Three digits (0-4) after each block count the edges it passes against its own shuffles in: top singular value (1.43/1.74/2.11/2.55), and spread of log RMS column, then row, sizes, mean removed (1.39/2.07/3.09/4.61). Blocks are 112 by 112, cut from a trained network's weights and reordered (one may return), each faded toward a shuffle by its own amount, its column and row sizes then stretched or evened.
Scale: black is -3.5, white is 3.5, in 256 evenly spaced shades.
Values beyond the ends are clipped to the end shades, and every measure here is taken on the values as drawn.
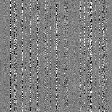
2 4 0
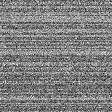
4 0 0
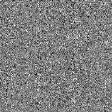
1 2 1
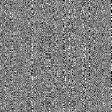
3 3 0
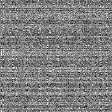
4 3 0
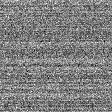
3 0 0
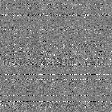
2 1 3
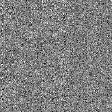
0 2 0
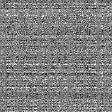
4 3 2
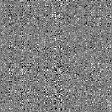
3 3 2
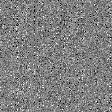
1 2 0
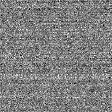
1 1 2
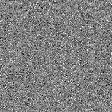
2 0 0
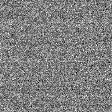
0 1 0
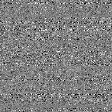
0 1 3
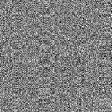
4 2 0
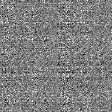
1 3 1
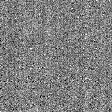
1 0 1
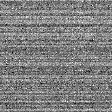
4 1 1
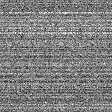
4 0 2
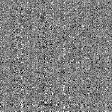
1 2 2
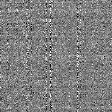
1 3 0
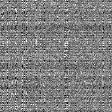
4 3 0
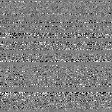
0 1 4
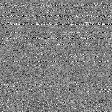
1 0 3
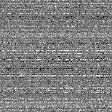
4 2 3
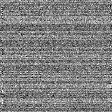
4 2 0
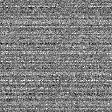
4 1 2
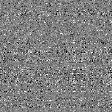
2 1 3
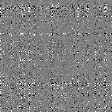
2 3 3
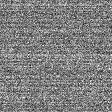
2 0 0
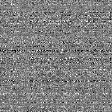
1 2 3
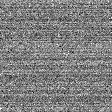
3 0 0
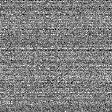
3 1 2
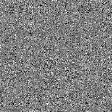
1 2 1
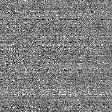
2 2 2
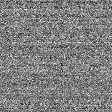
1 0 2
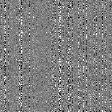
0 4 1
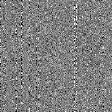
2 3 0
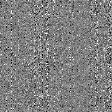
0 3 1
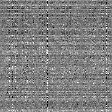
4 3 1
